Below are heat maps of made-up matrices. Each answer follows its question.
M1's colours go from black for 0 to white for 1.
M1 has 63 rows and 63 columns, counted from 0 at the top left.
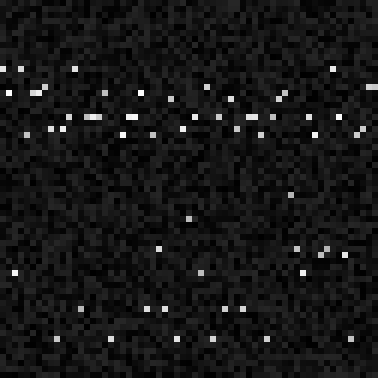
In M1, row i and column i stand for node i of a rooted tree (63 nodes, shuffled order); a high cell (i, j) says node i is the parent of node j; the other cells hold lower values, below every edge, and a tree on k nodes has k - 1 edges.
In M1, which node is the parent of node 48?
32
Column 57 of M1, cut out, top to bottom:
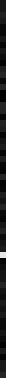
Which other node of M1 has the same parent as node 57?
53
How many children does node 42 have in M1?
2
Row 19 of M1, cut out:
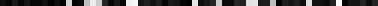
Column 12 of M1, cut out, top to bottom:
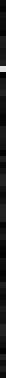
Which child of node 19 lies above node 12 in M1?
11
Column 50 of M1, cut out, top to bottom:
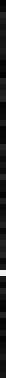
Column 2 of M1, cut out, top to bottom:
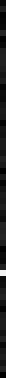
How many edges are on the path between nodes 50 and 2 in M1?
2
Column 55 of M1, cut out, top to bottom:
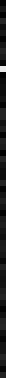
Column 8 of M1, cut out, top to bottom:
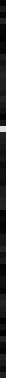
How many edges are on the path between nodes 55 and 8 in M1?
4
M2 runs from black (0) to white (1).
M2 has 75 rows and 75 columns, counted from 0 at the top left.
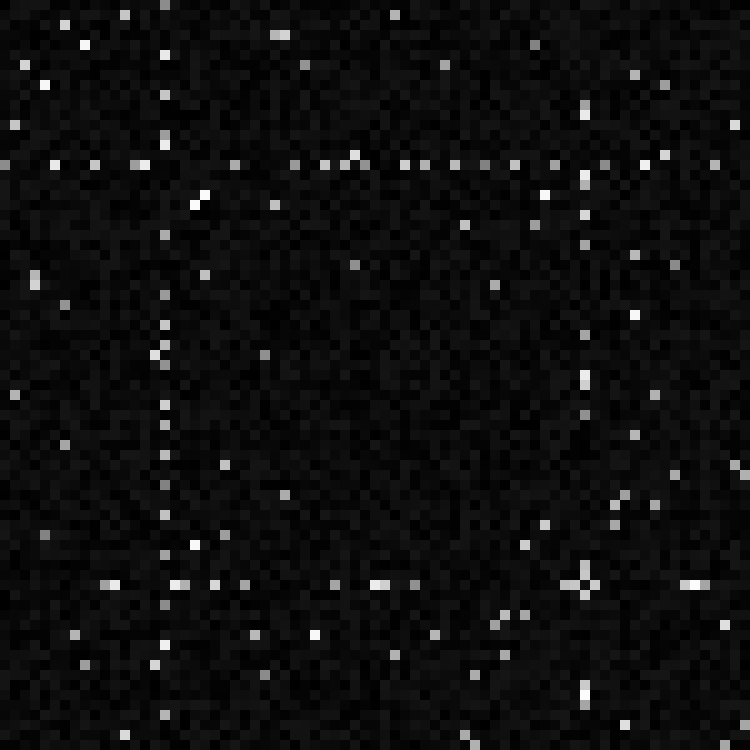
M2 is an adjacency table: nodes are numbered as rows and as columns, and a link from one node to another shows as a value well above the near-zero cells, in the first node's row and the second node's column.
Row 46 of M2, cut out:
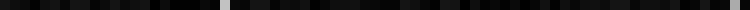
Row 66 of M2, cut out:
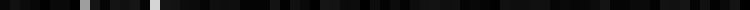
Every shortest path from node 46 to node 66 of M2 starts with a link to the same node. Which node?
node 22
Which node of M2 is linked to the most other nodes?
node 16
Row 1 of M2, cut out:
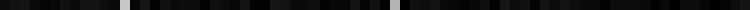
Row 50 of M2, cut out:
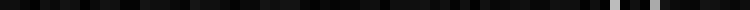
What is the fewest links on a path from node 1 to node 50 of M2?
3
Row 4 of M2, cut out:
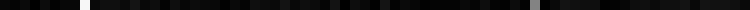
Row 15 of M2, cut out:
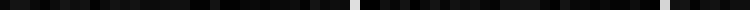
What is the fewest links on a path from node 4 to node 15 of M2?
3
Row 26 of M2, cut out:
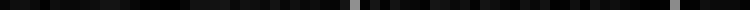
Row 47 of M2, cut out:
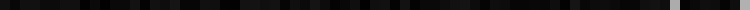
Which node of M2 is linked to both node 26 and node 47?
node 67
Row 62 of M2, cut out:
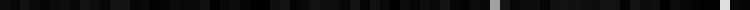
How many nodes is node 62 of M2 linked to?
2
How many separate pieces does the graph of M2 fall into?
5
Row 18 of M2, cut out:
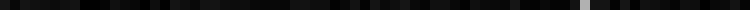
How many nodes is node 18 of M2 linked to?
1
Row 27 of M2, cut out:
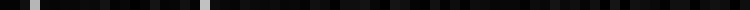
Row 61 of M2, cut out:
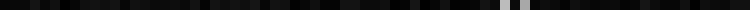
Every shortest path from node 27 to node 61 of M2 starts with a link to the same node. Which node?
node 20
